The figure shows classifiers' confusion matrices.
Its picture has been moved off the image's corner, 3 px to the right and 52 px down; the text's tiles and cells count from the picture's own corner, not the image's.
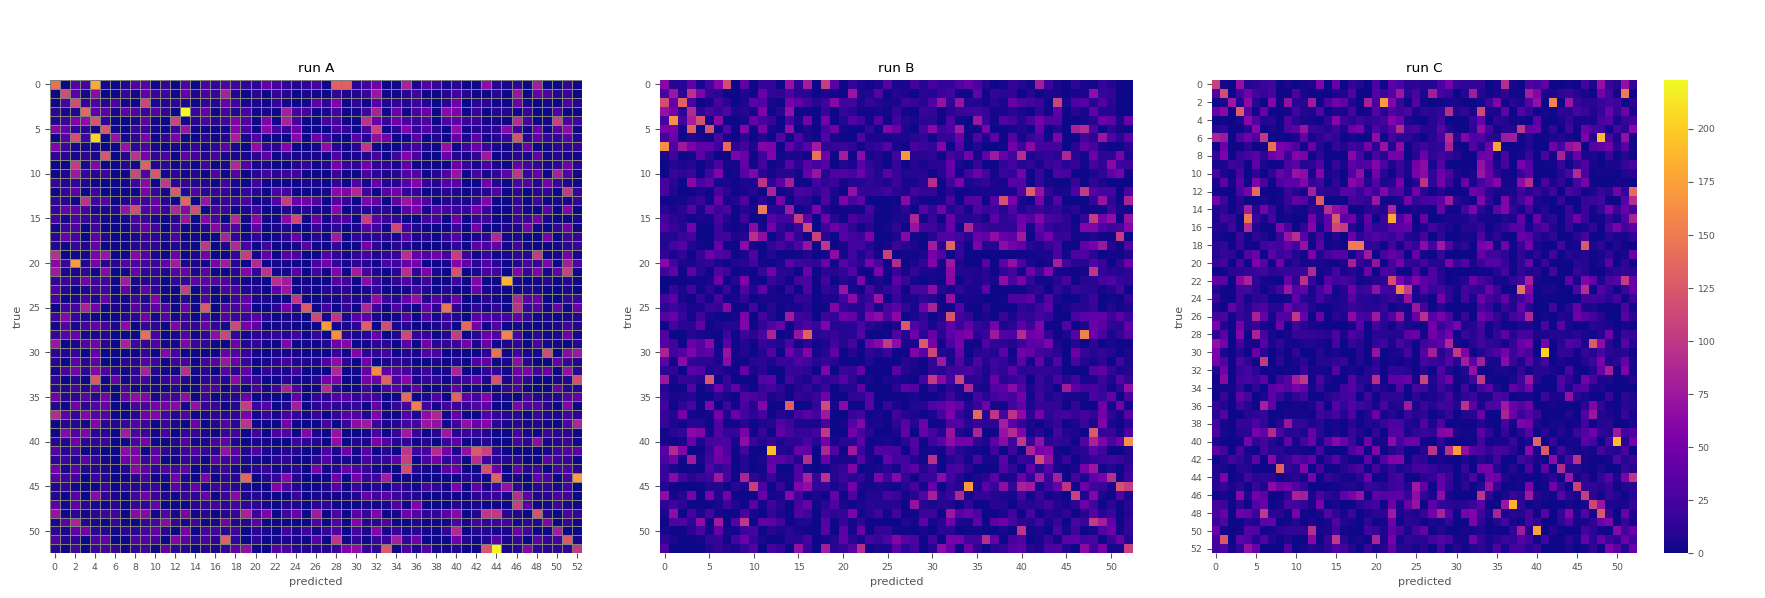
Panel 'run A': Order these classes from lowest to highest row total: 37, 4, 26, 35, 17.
17, 26, 37, 35, 4
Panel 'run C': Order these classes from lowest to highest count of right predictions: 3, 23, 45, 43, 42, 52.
52, 42, 43, 45, 3, 23
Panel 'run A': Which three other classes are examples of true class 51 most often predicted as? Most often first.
17, 28, 34
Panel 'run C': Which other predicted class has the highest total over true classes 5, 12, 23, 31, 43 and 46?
33
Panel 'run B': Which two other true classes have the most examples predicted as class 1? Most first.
4, 41
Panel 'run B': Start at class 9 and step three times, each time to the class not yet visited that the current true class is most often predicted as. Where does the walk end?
52
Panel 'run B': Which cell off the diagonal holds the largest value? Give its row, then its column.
41, 12
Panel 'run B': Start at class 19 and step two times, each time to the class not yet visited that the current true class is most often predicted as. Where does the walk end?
30
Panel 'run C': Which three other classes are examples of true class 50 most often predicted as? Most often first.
40, 12, 38
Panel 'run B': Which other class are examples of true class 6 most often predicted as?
49
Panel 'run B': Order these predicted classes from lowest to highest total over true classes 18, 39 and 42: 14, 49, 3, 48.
14, 49, 3, 48
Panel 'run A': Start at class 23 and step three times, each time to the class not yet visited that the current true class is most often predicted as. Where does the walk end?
32
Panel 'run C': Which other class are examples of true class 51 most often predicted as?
1
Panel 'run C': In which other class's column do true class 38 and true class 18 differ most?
17
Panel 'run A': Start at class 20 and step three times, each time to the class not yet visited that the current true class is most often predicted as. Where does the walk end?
18
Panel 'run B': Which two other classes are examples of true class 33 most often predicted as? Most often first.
5, 30
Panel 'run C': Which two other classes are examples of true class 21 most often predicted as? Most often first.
12, 19
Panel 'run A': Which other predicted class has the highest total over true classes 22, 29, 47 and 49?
45
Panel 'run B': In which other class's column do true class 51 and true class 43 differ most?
36
